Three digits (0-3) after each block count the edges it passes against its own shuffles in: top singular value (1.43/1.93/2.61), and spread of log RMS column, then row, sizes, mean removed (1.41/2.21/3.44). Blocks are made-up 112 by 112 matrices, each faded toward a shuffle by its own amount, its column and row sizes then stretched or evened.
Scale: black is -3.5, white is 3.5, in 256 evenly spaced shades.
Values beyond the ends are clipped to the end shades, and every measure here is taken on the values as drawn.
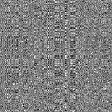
3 2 1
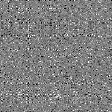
2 1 2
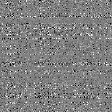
1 2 3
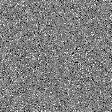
0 1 1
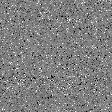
0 0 1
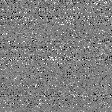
1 0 2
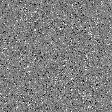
0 1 0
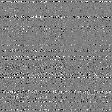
2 2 3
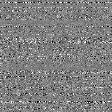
0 1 3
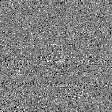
1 0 2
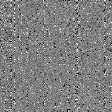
2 2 1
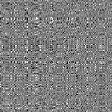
3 2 2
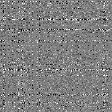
1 2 3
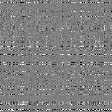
3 2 3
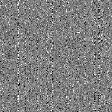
2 2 0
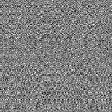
3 0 2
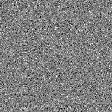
2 0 1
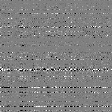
3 1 3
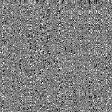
2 2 0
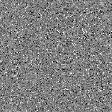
1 1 1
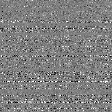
1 1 3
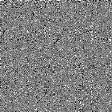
1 2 2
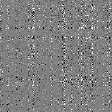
2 3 2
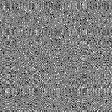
3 0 0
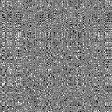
3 2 1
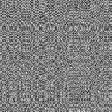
3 0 1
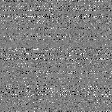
0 1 3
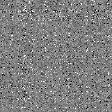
1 2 2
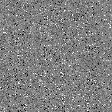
0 1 1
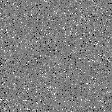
0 1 1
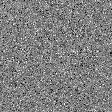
0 0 0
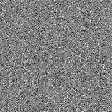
2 0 0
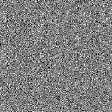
2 1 1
